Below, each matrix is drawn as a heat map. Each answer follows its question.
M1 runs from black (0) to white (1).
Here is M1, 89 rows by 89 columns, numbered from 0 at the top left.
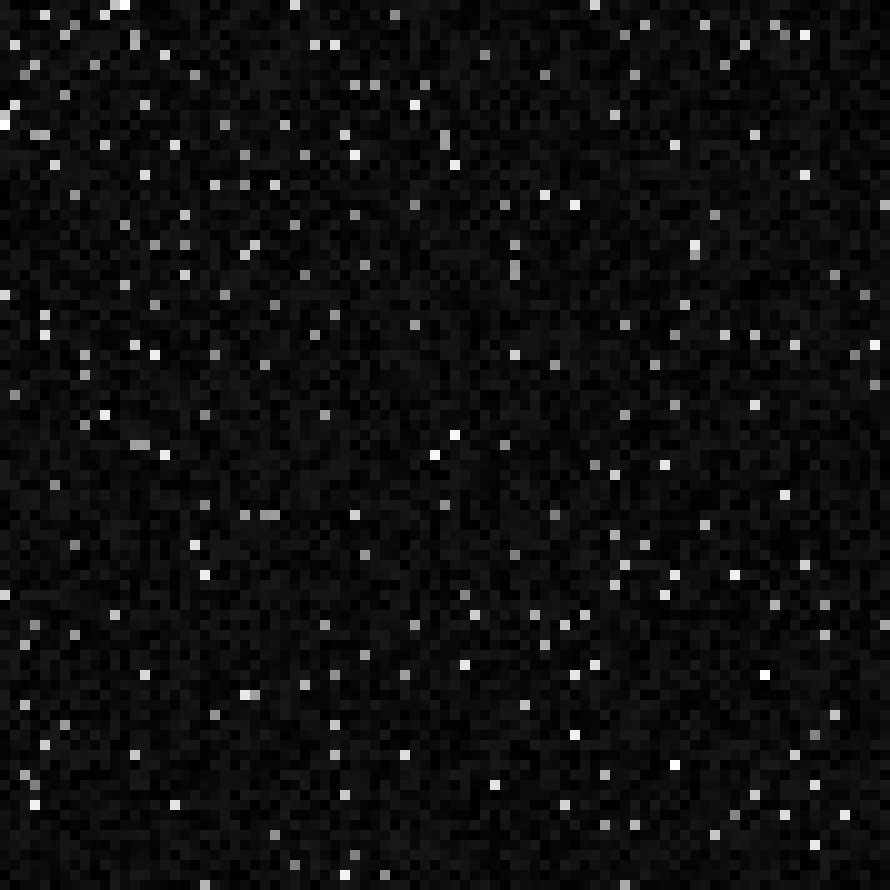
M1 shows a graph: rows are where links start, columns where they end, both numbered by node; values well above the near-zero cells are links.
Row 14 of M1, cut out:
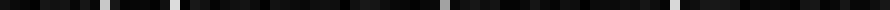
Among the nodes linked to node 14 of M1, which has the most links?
node 67
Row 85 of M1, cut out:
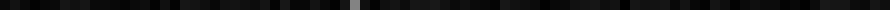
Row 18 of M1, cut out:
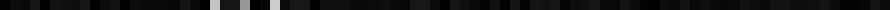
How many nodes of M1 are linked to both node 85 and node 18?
0
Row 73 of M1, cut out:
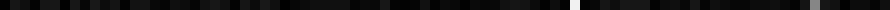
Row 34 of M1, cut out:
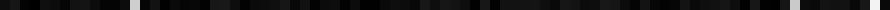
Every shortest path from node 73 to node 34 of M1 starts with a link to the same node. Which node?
node 81
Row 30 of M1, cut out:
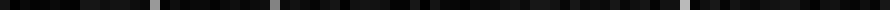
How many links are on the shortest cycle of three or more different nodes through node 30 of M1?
5
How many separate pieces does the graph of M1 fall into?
6
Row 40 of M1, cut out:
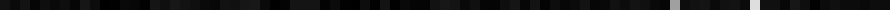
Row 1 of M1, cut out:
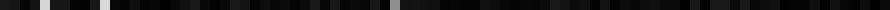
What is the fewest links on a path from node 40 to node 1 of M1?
4
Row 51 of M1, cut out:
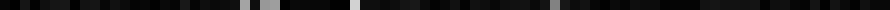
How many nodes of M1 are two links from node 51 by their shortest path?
10
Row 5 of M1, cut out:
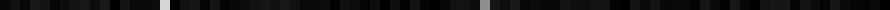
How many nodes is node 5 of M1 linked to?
2
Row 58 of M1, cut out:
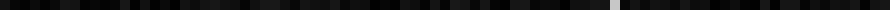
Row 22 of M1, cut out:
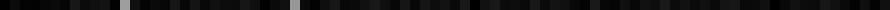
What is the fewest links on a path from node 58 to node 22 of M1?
5
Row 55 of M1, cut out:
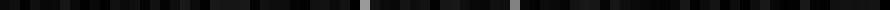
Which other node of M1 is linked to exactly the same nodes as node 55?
node 26
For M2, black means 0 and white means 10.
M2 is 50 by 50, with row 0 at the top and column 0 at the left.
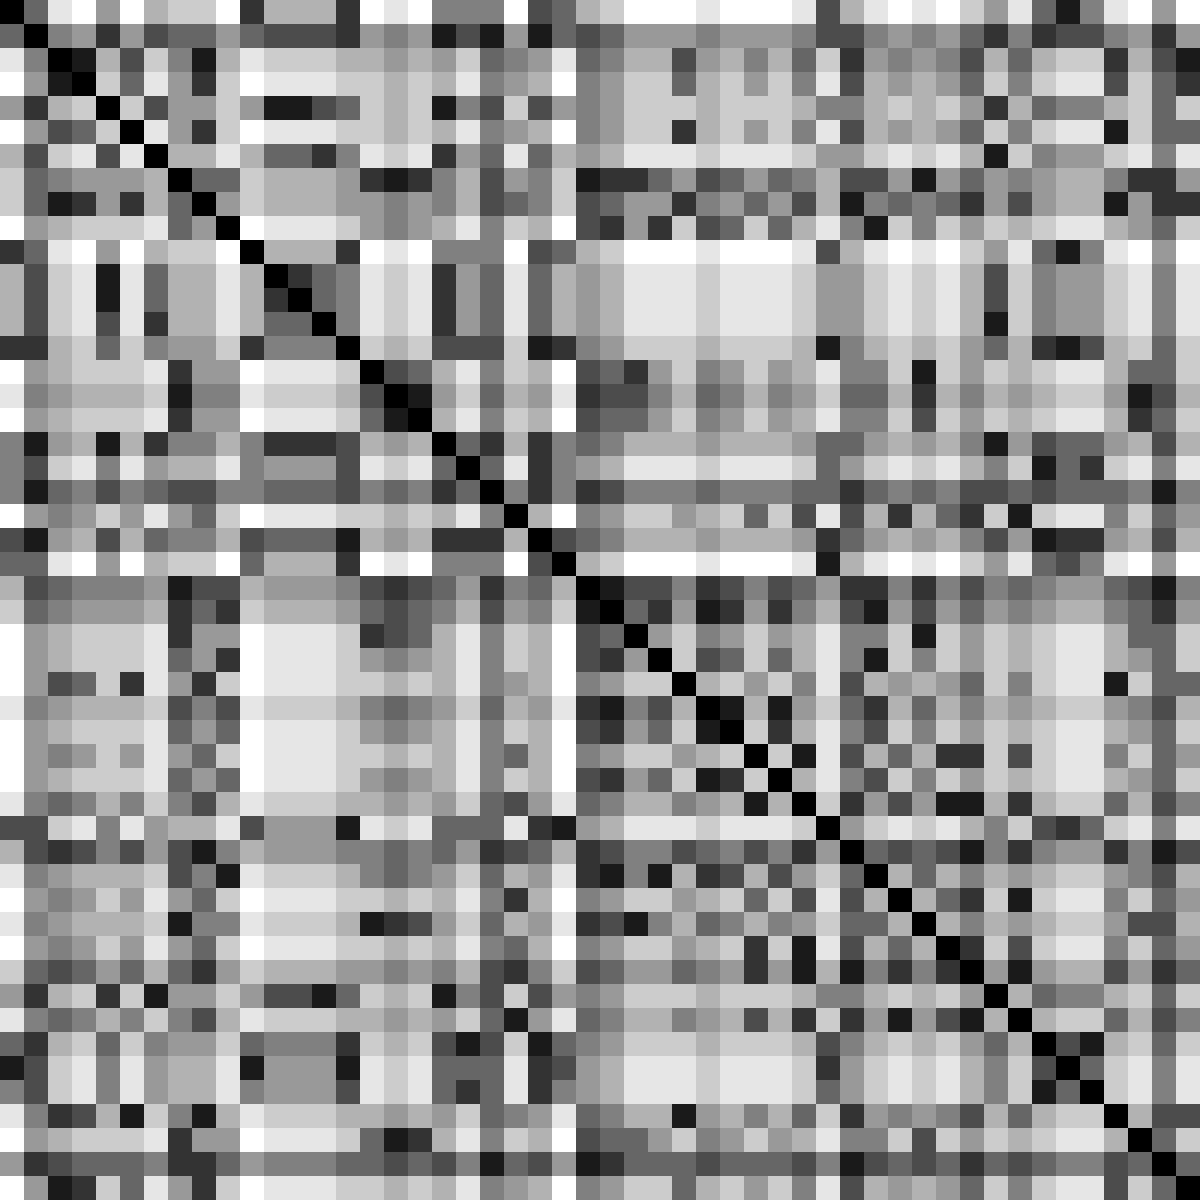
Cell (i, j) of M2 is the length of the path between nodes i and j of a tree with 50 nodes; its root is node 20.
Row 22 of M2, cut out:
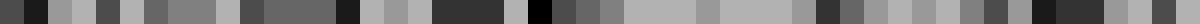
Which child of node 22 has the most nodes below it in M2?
14
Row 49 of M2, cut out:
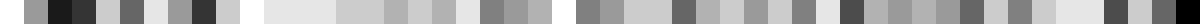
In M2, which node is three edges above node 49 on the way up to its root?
35
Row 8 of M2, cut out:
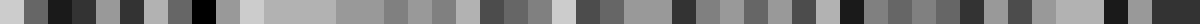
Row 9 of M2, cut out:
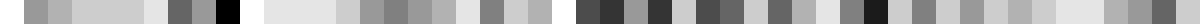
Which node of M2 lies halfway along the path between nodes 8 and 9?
24
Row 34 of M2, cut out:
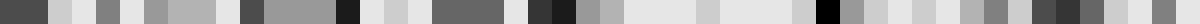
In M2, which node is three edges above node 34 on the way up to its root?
1
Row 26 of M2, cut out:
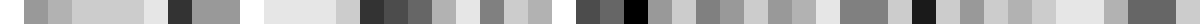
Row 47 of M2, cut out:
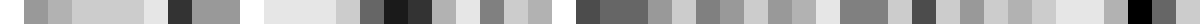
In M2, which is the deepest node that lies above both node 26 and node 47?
7
